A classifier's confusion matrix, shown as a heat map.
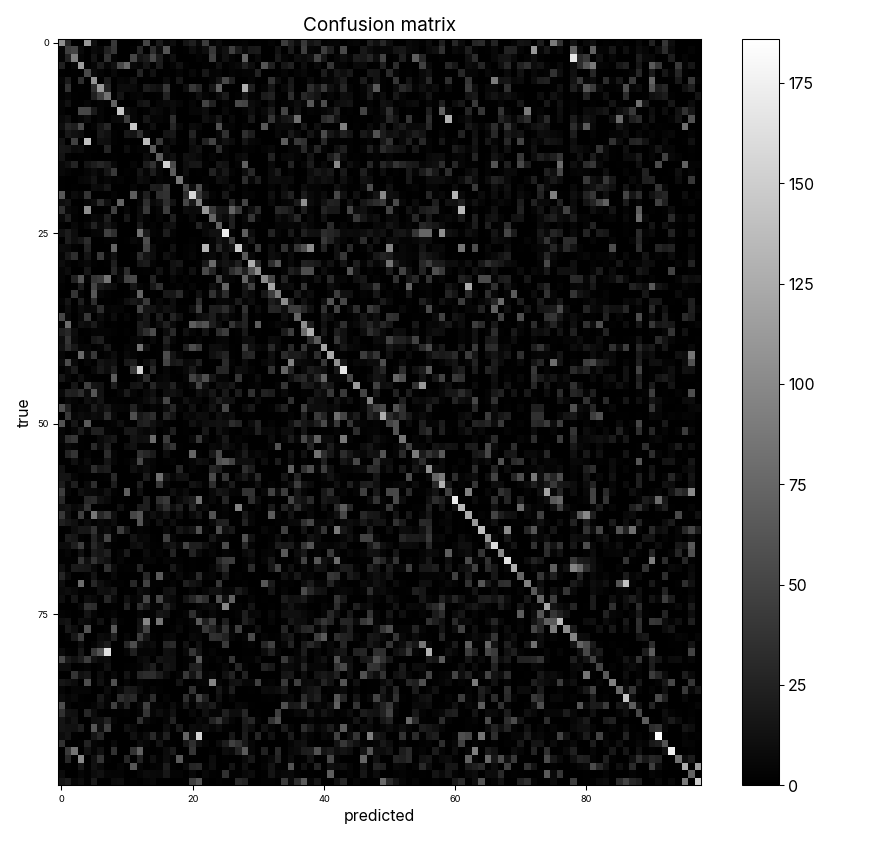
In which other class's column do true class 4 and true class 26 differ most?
13
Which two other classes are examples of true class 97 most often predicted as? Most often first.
95, 49
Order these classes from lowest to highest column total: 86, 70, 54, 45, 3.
45, 54, 70, 86, 3
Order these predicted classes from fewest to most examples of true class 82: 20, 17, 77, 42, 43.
77, 17, 20, 42, 43
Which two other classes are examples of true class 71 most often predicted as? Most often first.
86, 3
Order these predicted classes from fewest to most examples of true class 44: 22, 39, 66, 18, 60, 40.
18, 66, 39, 60, 22, 40
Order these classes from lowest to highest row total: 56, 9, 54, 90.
90, 56, 9, 54
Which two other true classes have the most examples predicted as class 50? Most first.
27, 29
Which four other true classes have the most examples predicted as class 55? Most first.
45, 79, 25, 84
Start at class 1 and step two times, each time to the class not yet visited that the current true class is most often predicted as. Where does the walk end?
37
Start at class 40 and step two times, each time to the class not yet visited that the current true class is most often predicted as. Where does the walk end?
48
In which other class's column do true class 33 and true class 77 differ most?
75
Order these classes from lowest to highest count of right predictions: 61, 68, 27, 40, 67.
67, 40, 61, 27, 68
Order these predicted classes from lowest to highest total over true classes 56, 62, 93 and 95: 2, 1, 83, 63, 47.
83, 1, 2, 47, 63
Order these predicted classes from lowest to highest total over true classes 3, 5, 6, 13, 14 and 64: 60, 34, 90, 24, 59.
60, 59, 34, 24, 90
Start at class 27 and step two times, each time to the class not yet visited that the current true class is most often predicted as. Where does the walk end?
61
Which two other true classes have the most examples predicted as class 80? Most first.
62, 83
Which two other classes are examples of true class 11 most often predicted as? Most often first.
43, 95
